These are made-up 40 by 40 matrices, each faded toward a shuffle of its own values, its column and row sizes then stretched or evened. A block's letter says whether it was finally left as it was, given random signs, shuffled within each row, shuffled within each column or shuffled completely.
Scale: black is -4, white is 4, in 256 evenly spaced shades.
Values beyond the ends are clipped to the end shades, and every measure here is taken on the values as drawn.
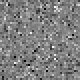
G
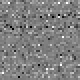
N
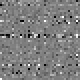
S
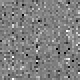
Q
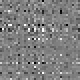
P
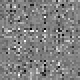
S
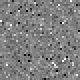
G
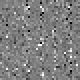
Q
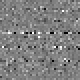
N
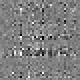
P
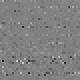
N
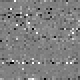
N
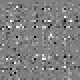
S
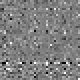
P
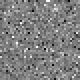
G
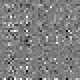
P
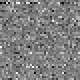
N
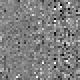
Q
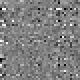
S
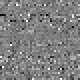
N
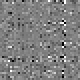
P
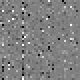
Q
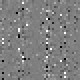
Q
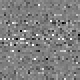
N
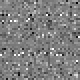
N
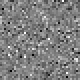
G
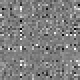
P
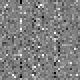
Q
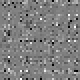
S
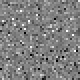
G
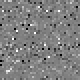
N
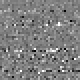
N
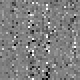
Q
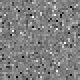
G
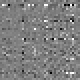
P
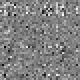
S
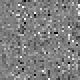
Q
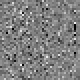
Q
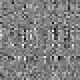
P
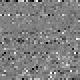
N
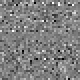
N
